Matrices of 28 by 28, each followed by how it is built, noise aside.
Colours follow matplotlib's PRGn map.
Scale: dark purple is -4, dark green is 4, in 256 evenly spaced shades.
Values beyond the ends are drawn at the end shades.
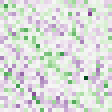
Toeplitz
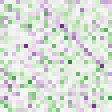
Toeplitz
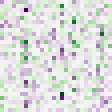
uneven columns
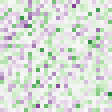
Hankel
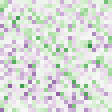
Toeplitz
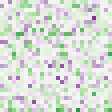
repeating columns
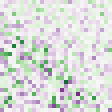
lower triangular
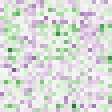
blocks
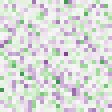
Toeplitz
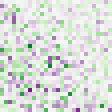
lower triangular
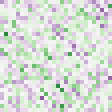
Toeplitz
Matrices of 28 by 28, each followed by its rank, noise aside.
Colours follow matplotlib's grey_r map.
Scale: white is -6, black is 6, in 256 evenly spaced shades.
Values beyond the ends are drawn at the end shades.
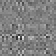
two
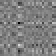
one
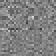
four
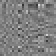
three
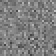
five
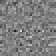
four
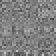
five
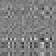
one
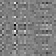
one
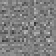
four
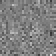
four
